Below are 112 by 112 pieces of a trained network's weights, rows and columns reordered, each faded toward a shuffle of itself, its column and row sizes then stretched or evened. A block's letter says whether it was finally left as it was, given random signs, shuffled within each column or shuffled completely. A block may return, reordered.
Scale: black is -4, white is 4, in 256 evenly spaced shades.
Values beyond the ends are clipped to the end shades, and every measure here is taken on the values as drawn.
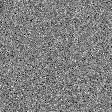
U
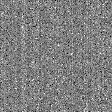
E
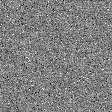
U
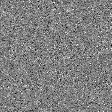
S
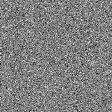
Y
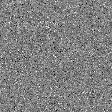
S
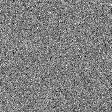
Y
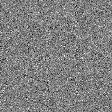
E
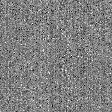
E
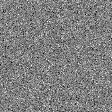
Y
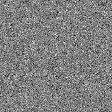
E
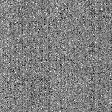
E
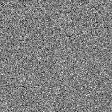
E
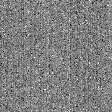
Y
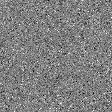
S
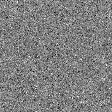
Y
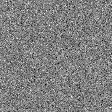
Y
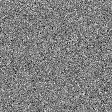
U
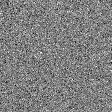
U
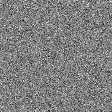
Y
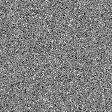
S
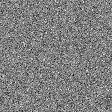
U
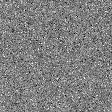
U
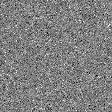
Y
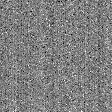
Y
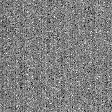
Y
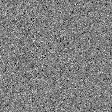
Y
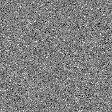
S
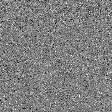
S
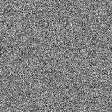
E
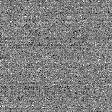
E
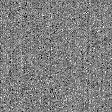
E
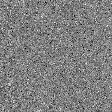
Y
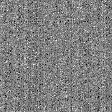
E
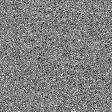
S
